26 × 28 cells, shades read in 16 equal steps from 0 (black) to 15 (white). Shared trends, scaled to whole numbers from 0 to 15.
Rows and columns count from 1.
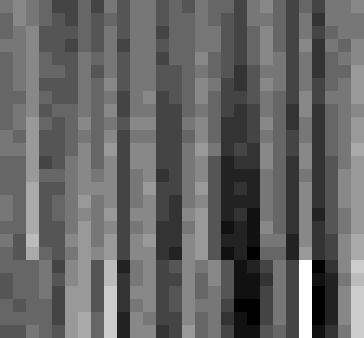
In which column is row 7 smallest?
19
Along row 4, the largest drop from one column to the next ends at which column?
25
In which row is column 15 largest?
26
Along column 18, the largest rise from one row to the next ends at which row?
21
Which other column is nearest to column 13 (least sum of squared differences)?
23
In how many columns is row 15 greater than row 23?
12
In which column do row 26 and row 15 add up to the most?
24
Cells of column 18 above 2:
18
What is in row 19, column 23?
2
